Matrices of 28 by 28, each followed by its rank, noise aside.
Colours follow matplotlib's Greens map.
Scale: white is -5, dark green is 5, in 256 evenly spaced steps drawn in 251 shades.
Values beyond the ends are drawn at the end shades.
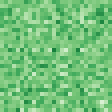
five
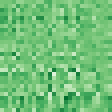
three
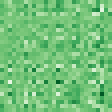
three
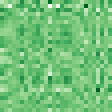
three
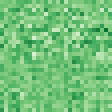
five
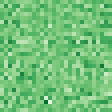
four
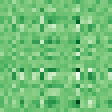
one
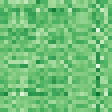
three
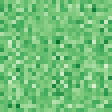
five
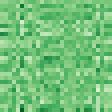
three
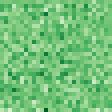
five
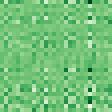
two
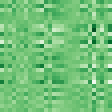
two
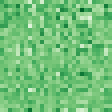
three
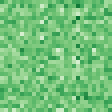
four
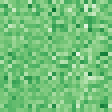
four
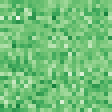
five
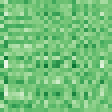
two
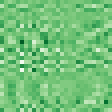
three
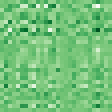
three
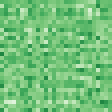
four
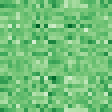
three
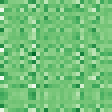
two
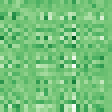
two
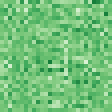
five
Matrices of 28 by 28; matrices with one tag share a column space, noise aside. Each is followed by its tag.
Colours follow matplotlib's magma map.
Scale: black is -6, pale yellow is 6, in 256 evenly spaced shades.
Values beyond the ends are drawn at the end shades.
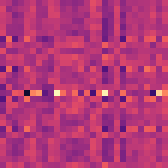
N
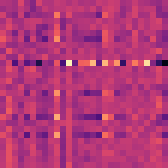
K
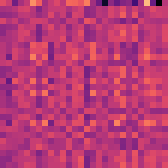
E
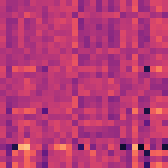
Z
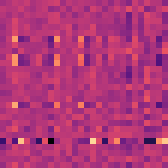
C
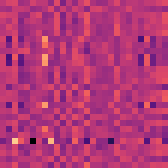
C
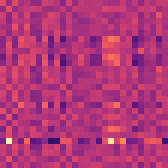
C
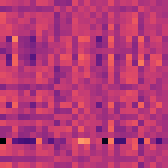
C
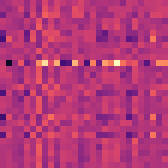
K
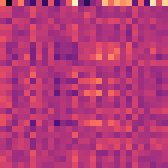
E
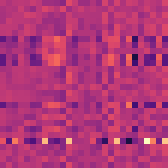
C
